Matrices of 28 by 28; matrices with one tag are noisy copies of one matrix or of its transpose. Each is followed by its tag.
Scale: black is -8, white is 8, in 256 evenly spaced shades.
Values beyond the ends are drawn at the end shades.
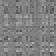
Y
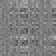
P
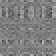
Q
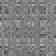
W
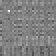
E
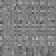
E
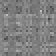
Y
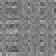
Q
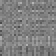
E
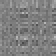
P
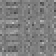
Q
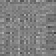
E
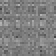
W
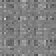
W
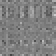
Q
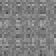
W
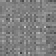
E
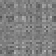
Y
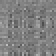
P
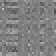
Q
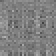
P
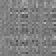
P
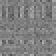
Q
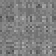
Y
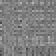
E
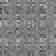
W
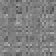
Y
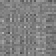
E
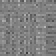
E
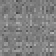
Y
